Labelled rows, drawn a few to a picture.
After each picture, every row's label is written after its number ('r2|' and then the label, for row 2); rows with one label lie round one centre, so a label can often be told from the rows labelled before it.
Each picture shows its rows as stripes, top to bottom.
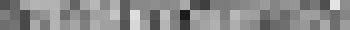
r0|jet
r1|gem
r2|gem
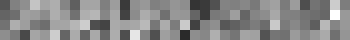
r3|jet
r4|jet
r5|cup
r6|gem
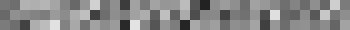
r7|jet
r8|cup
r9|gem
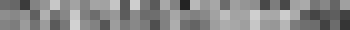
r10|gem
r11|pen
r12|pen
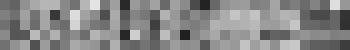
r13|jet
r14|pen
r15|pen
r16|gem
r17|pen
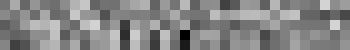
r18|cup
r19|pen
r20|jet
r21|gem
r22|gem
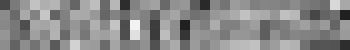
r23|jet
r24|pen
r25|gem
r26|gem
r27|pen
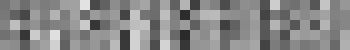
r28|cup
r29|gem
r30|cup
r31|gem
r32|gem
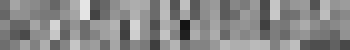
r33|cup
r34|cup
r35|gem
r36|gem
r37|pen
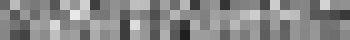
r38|cup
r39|pen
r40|gem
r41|gem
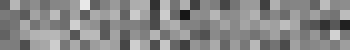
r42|cup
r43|gem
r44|pen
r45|jet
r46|gem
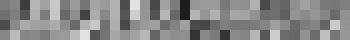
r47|gem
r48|gem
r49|jet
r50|cup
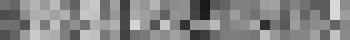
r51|jet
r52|jet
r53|gem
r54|jet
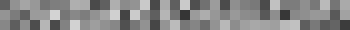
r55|cup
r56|gem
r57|pen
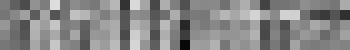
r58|gem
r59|pen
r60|gem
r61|gem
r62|gem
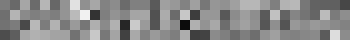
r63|pen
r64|cup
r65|gem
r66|jet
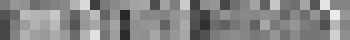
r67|cup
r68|jet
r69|jet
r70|jet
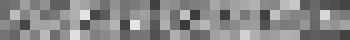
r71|pen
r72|cup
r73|gem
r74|pen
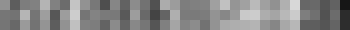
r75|pen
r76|pen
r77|pen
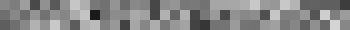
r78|pen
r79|cup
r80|jet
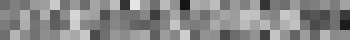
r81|gem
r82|pen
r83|pen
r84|cup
